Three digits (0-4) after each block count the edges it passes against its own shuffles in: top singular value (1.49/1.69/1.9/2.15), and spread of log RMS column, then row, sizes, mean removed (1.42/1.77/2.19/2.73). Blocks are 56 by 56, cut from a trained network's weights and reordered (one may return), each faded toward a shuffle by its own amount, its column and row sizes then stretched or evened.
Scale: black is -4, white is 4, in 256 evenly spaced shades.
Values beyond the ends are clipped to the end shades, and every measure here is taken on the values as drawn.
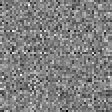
1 1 1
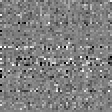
0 2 4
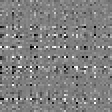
2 3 4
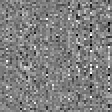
1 4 0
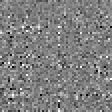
0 2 3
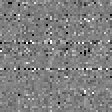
2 1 3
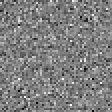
0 1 1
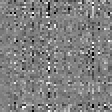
1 4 3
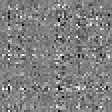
0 3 3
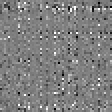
0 4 3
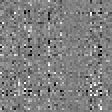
3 4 3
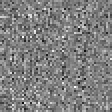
2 3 2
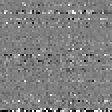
4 0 4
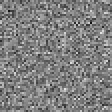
1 0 0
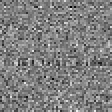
2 0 2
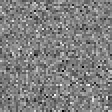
0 0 1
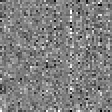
1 4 1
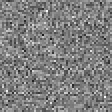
3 0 0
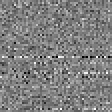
3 0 3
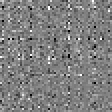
1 4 2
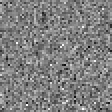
0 1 0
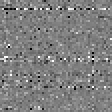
3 1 3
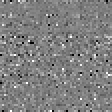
0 1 3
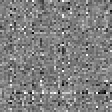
2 3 2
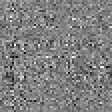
1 2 3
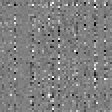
1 4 1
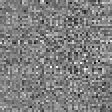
2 2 2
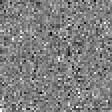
1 1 0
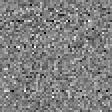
0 0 2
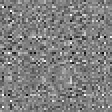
3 3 3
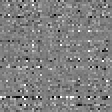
1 2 4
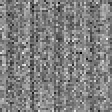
3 1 1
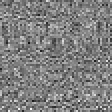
2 0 2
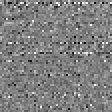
3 0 3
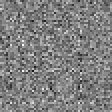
2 2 1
